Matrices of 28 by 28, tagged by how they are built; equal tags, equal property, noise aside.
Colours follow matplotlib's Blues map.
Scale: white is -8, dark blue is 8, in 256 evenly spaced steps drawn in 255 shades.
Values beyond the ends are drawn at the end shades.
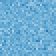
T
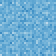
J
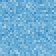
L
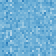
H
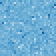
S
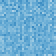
L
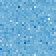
S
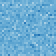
T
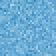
J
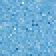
S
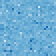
S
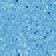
S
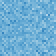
J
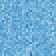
H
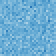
J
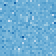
S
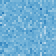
H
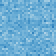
L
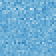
T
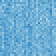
L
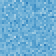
J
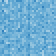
J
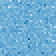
S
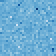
S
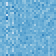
H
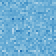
T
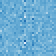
H
